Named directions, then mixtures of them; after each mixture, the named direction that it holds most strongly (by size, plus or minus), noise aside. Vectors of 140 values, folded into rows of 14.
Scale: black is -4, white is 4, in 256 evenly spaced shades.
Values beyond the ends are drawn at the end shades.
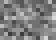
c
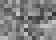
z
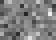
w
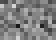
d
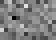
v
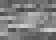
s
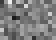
v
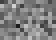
d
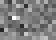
v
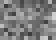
c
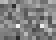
d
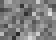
w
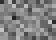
v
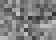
z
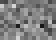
d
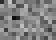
v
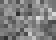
z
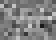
z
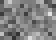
w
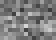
z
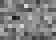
v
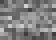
s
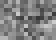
z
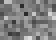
w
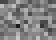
d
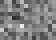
v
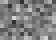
c
